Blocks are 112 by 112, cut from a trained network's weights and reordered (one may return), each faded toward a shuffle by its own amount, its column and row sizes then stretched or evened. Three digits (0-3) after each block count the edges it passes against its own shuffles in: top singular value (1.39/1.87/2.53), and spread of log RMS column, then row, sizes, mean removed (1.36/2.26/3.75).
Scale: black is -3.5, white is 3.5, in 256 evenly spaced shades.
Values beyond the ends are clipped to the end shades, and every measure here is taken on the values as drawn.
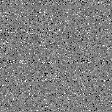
0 1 2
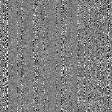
2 3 0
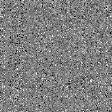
0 2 1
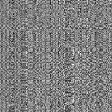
3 2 2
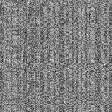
3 0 1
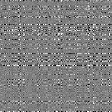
3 2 3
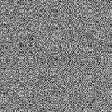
3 1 1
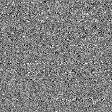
1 0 2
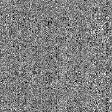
1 2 1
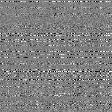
1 1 3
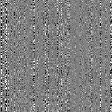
3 3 0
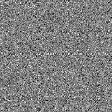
2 1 1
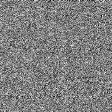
0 0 2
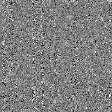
0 2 1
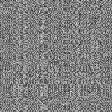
3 0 1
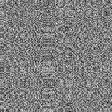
3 0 0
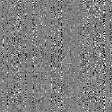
2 3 1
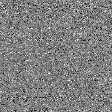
1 0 2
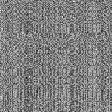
3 0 0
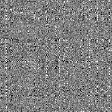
2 2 2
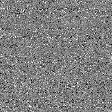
0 0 2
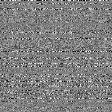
1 0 3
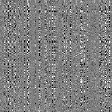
3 3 1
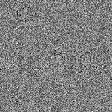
2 0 1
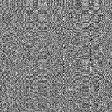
3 1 1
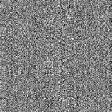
2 1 1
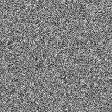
2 0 0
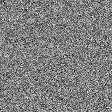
0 0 1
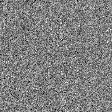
0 1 0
